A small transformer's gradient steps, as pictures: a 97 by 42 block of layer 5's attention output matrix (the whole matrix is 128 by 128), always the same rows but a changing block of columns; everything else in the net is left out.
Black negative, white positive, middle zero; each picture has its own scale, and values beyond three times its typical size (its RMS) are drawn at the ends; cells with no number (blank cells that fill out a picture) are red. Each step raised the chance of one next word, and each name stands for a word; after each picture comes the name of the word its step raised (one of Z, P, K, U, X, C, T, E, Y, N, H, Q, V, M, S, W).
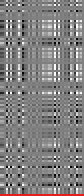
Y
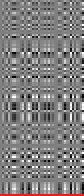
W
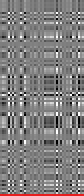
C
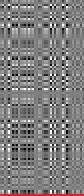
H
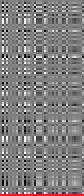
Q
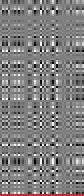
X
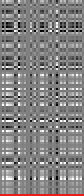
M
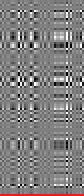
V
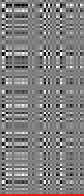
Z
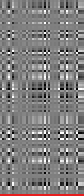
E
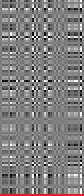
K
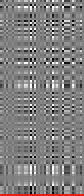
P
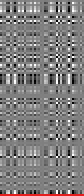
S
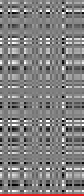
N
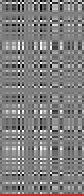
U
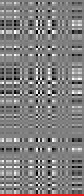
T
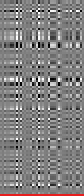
V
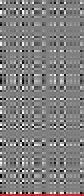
X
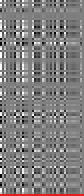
Y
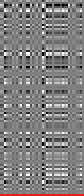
Z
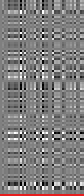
E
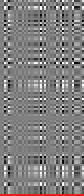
P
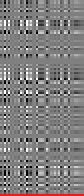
T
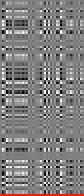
T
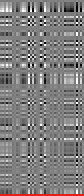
S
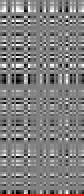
S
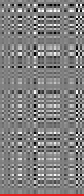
Z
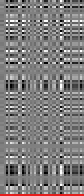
P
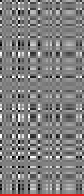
W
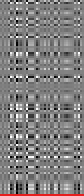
W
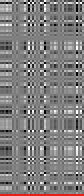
U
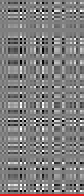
N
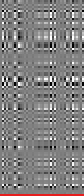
V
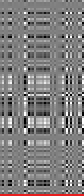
C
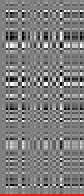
V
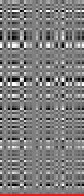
V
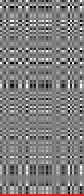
P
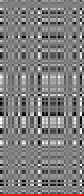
C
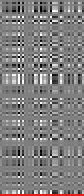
S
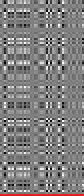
N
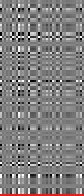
K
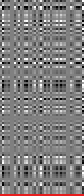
P
